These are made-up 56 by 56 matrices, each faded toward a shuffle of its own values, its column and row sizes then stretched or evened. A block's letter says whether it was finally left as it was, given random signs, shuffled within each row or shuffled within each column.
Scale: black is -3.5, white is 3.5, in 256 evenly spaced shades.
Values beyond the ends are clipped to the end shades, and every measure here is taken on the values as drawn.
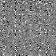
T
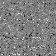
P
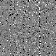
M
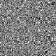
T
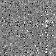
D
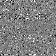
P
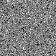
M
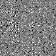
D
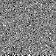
D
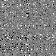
D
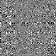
T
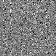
M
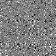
D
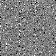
M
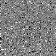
D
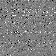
P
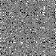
T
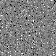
M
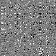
T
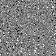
M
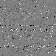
P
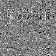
T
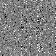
M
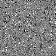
M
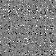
D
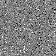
M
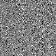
M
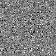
D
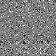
T
